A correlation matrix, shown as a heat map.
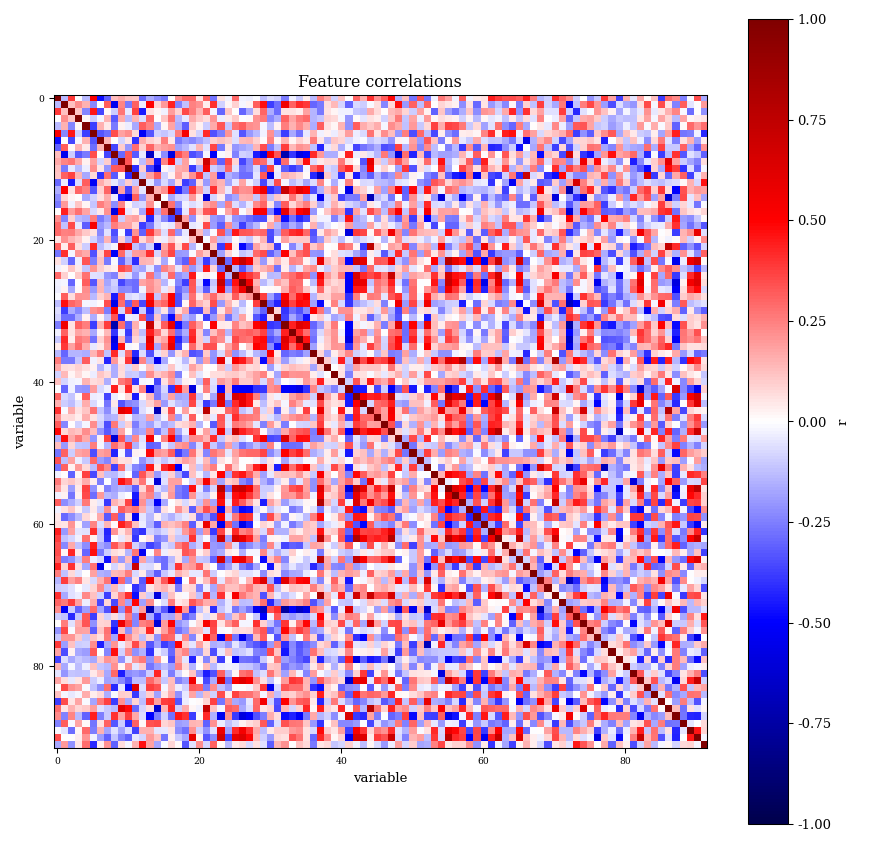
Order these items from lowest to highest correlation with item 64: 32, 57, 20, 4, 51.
4, 57, 32, 20, 51
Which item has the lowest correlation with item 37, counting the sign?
11
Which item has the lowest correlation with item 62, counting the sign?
79
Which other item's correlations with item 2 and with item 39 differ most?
66
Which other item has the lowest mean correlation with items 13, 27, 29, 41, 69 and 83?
72
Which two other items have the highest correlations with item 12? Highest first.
73, 91
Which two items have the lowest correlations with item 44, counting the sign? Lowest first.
14, 79
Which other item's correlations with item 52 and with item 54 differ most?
77
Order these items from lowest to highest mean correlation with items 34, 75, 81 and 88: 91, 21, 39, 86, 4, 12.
21, 86, 12, 91, 4, 39
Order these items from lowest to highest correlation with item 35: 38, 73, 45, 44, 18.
73, 18, 38, 45, 44
